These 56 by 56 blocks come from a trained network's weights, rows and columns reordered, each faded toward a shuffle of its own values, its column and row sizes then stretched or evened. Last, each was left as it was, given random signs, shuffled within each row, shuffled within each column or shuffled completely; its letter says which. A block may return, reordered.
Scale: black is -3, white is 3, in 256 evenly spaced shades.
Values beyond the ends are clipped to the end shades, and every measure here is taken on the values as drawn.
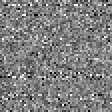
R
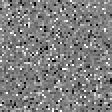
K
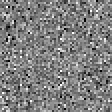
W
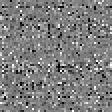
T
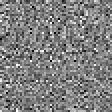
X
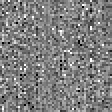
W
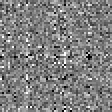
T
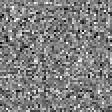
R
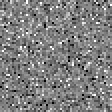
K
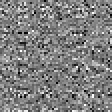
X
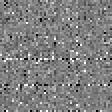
X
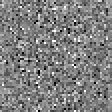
W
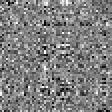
X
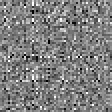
X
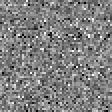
R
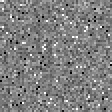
K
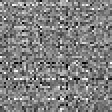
X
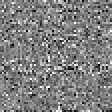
X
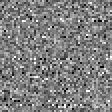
R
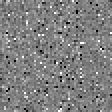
W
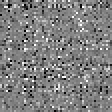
X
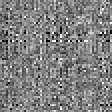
X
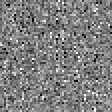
W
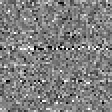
R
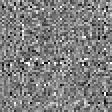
X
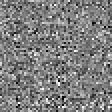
T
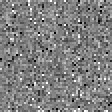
W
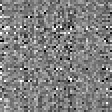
X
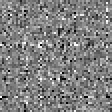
T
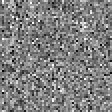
W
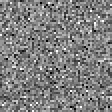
K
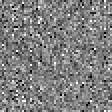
W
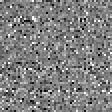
R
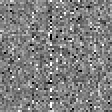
W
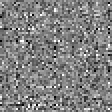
T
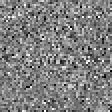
R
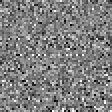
R
